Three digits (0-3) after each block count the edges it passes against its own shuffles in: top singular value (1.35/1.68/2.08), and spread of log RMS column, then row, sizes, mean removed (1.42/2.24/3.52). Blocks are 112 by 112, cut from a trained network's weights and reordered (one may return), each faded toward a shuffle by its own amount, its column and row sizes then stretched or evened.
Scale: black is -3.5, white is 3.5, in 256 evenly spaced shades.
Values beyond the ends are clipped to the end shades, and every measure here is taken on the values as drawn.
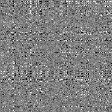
3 2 2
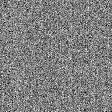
1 0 0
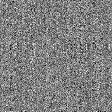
1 1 0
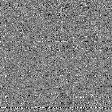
1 1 2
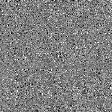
0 1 2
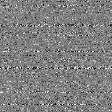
0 0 3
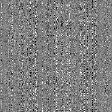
1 3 1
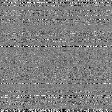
2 0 3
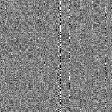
3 2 0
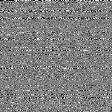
1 0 3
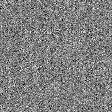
1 0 1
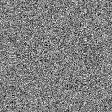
2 0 0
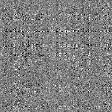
2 2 2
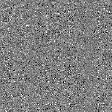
1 2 1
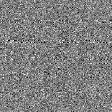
1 0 2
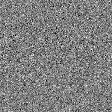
0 0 1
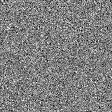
1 0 1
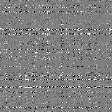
3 2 3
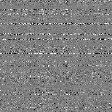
1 1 3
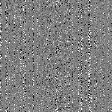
2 3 0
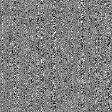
0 3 0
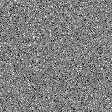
1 0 0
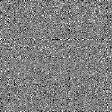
2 2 2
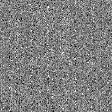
1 2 0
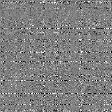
2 2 3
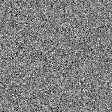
2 1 0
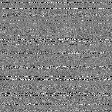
1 0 3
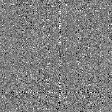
2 2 1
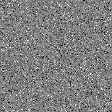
1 1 0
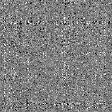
1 2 2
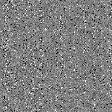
2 2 0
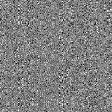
3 2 0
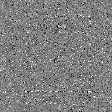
2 1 1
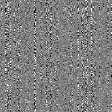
3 3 0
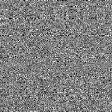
3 0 2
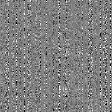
2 3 1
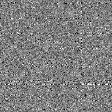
2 0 2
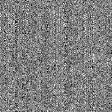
2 2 0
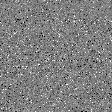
0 0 1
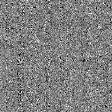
0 2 1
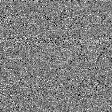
0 0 2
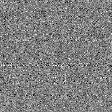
1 0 2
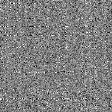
1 1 2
